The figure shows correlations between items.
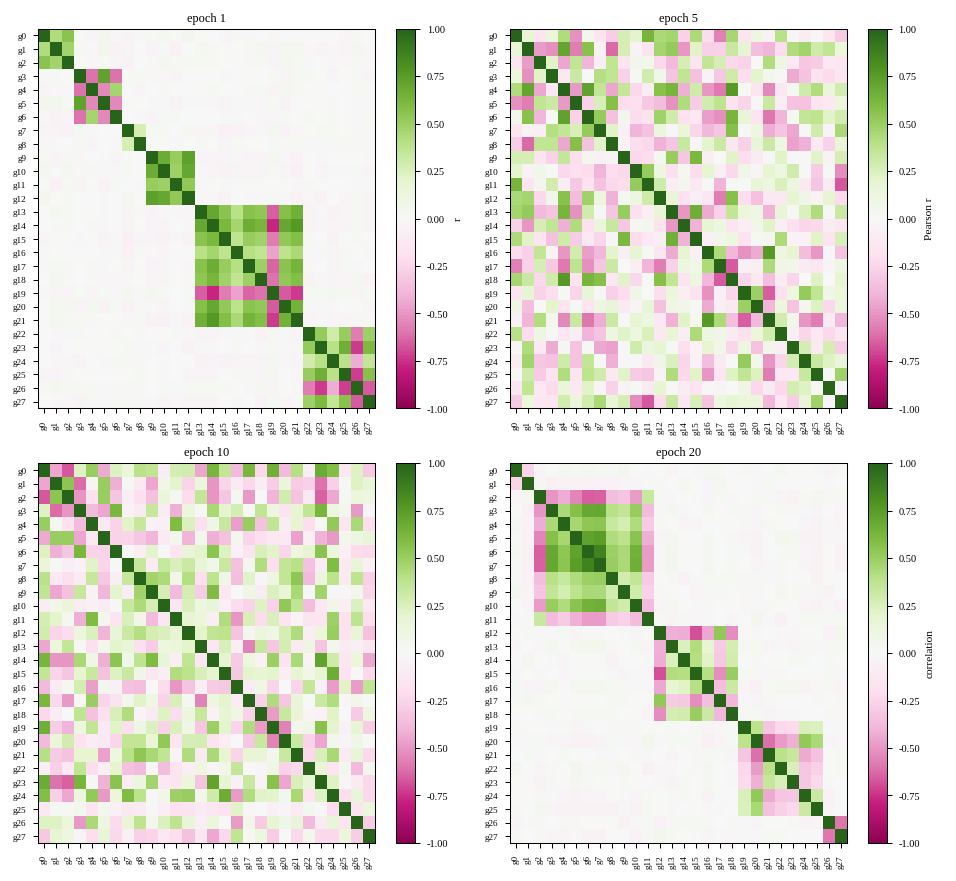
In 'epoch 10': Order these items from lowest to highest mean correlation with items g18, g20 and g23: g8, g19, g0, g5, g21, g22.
g5, g19, g22, g0, g8, g21
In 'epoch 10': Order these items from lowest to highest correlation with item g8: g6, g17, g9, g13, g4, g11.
g13, g6, g11, g17, g4, g9
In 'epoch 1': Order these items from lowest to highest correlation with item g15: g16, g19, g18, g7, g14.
g19, g7, g16, g18, g14
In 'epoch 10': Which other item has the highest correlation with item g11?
g4
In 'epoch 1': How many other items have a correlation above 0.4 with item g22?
3
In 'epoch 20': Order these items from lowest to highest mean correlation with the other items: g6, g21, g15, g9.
g21, g15, g9, g6
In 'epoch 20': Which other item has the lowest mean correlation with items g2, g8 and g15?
g12
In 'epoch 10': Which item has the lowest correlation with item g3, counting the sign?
g1
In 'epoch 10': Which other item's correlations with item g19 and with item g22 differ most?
g0
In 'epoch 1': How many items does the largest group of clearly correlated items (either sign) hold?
9
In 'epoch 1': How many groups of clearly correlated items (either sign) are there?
6
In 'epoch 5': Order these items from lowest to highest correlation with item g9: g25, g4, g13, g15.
g25, g4, g13, g15
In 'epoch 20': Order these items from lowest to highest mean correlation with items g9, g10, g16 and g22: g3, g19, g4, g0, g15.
g19, g0, g15, g4, g3
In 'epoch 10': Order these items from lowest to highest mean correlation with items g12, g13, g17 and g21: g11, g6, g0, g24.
g6, g11, g0, g24
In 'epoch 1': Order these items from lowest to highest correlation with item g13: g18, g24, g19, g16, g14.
g19, g24, g16, g18, g14
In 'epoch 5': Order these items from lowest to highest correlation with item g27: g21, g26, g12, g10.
g10, g21, g12, g26
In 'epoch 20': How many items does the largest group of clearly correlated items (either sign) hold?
10
